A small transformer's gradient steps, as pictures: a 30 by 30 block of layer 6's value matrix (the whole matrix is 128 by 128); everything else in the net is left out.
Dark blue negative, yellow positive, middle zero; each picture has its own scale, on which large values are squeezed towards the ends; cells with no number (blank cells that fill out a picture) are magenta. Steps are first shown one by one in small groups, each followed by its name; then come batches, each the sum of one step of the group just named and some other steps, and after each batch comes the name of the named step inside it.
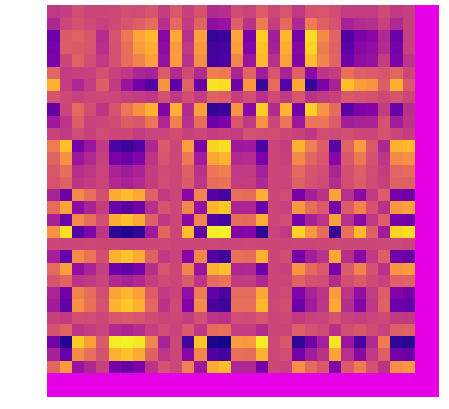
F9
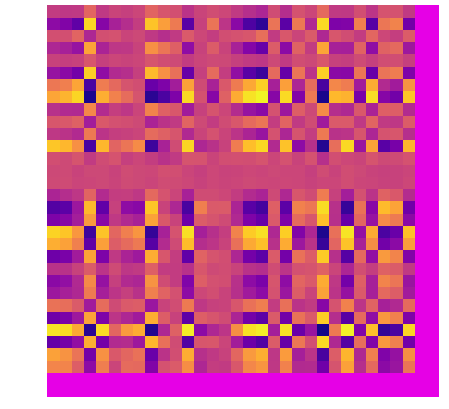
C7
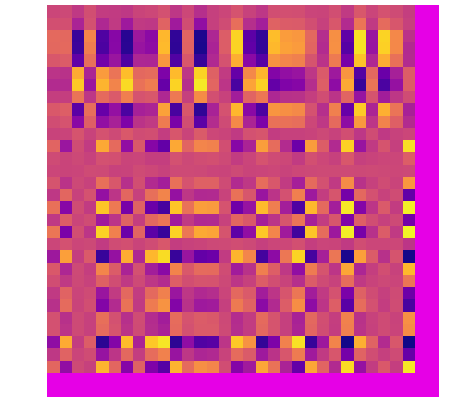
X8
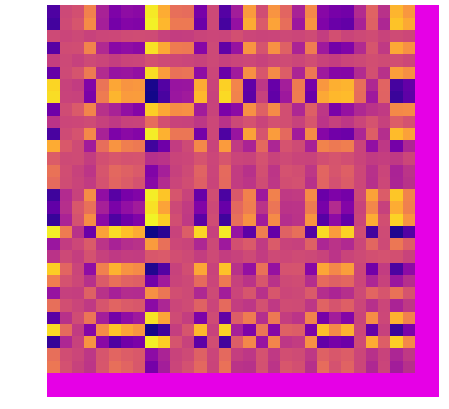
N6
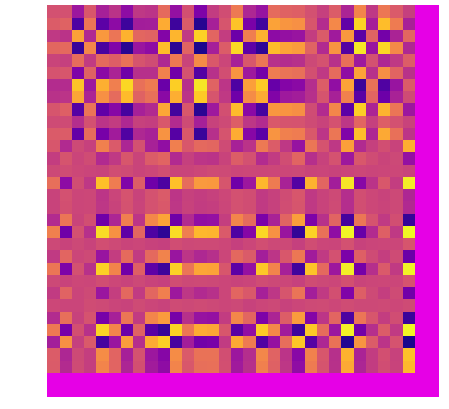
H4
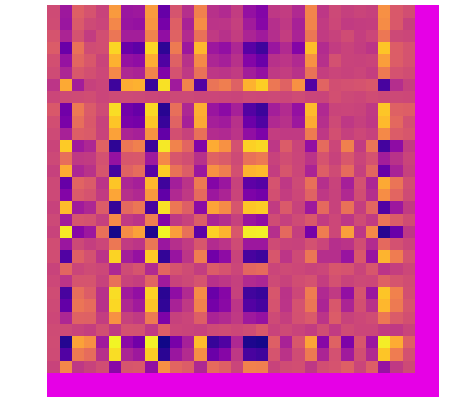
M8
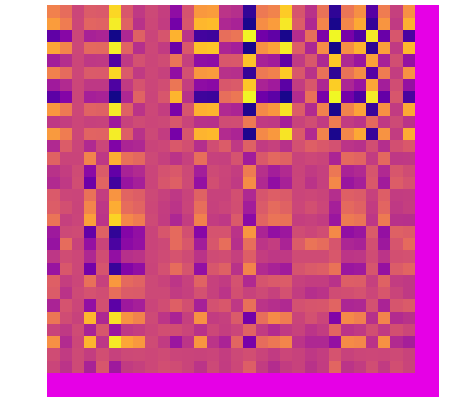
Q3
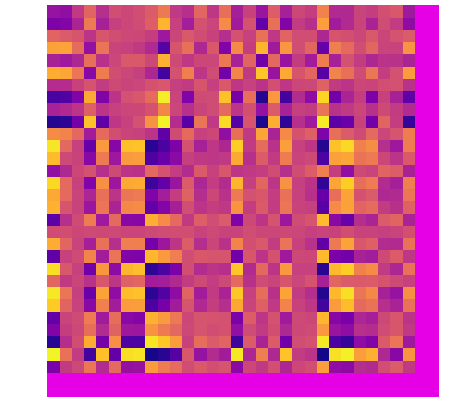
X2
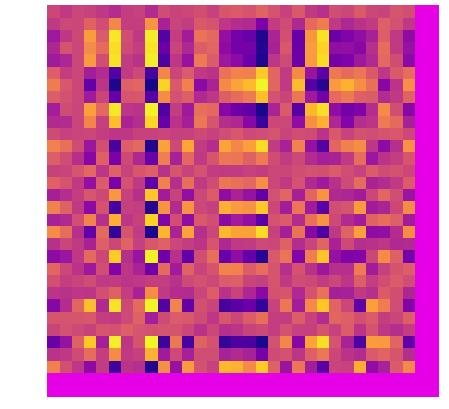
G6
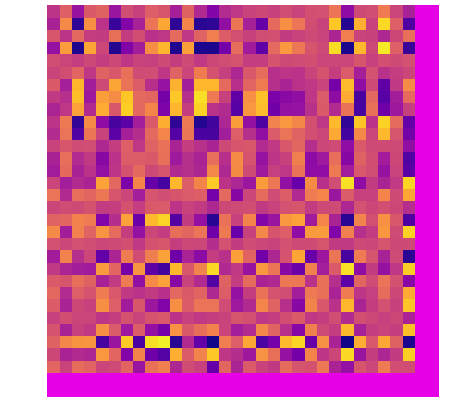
H4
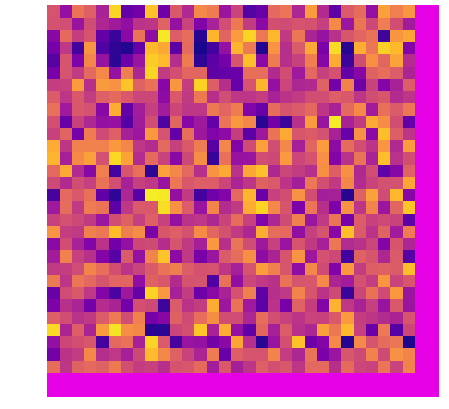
X8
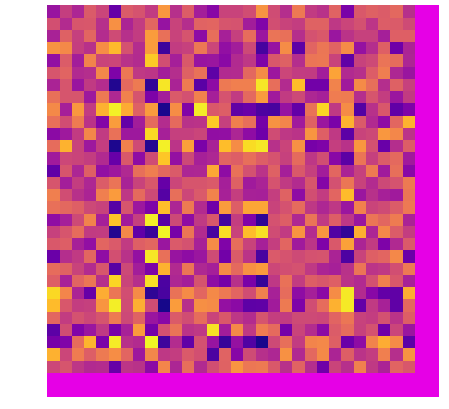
G6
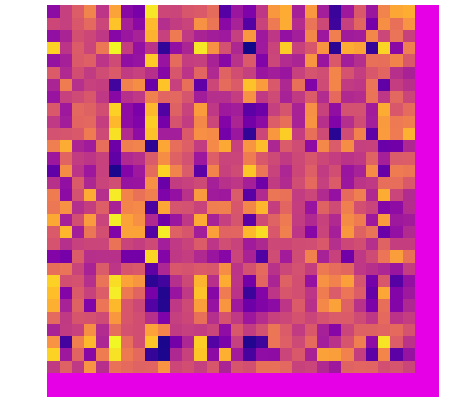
M8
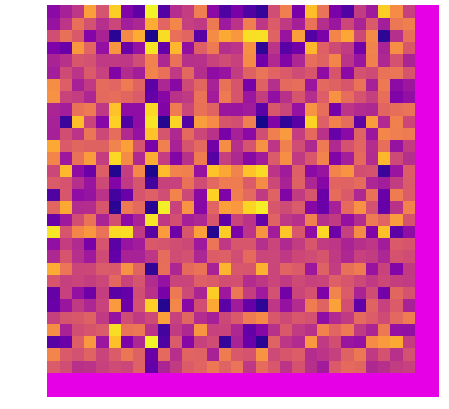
N6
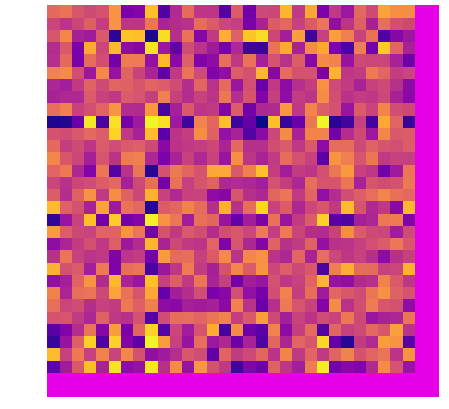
X2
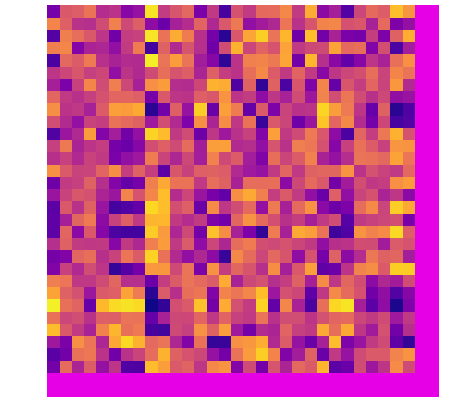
F9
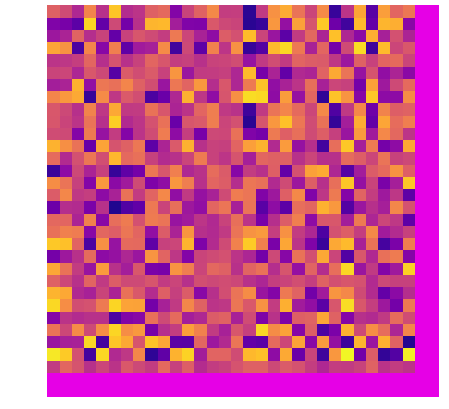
C7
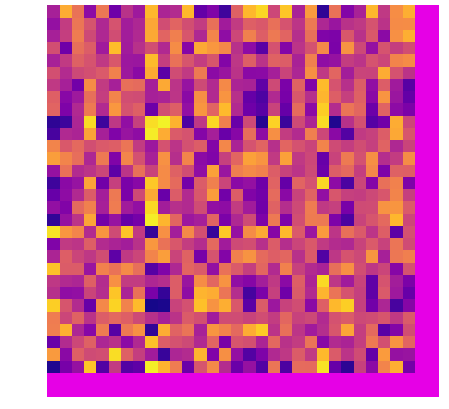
N6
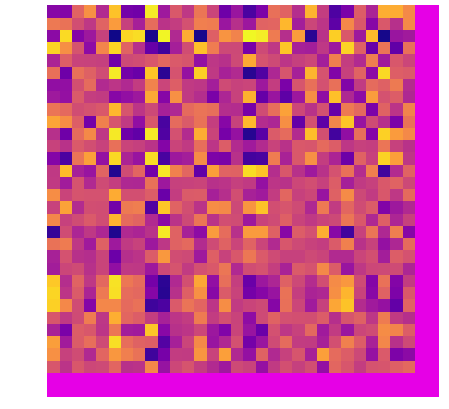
Q3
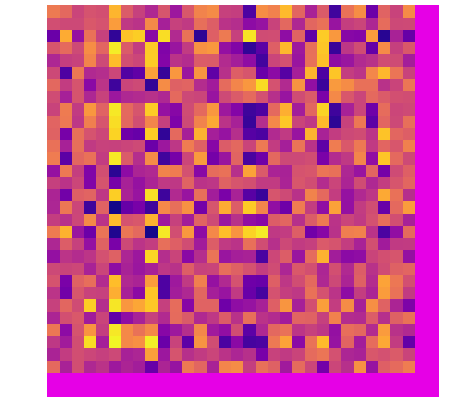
G6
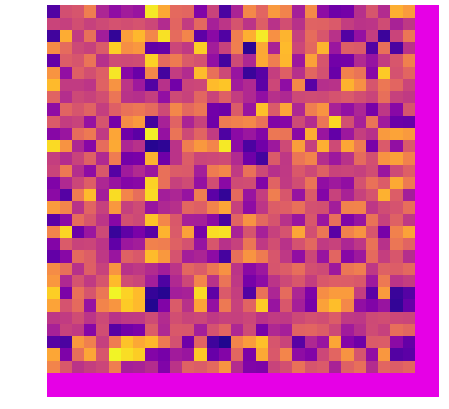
F9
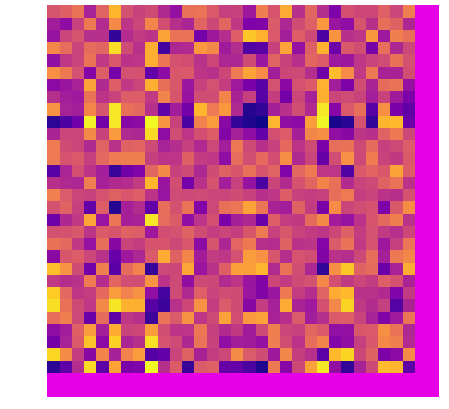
X2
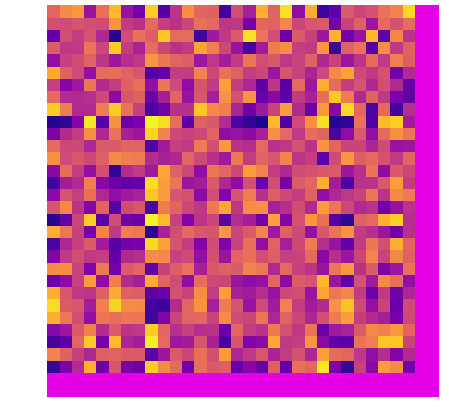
Q3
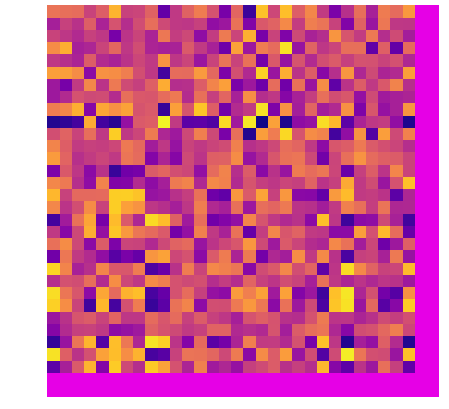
X2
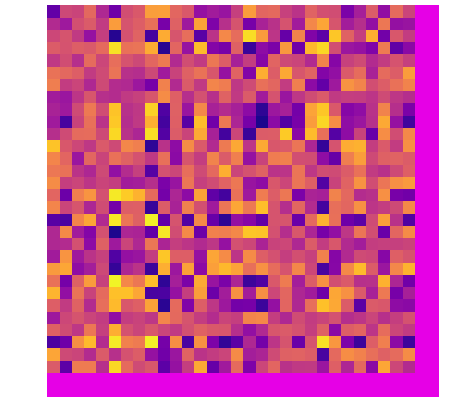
X2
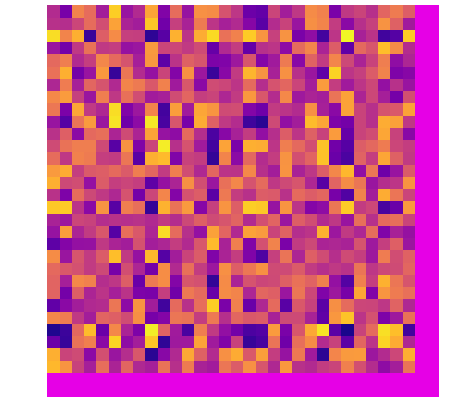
M8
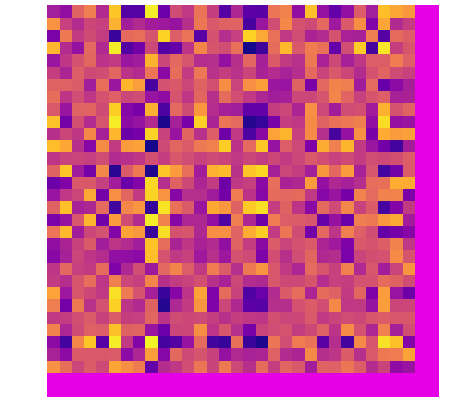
M8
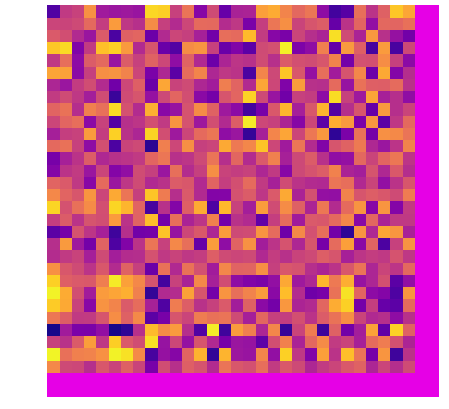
Q3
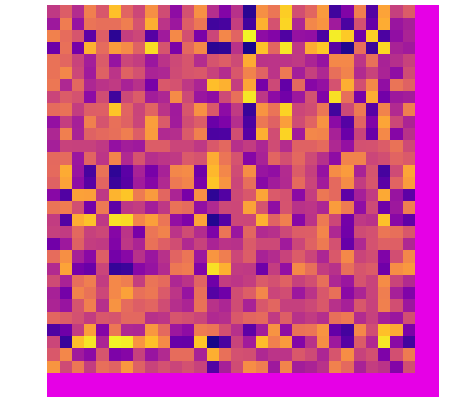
Q3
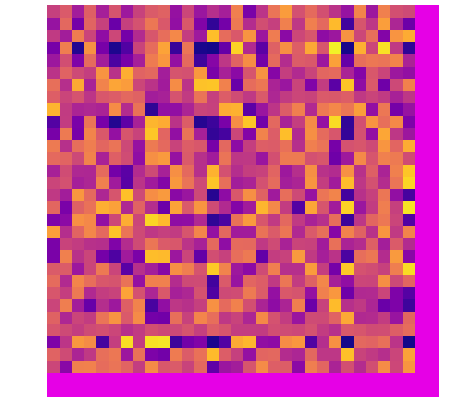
X8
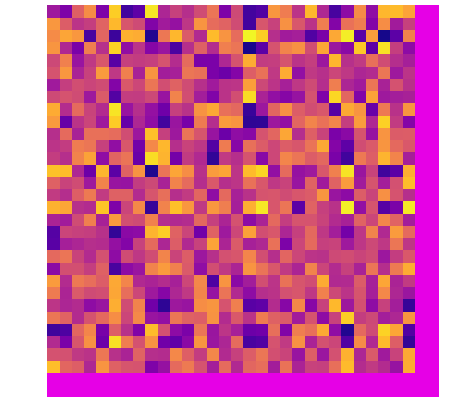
Q3
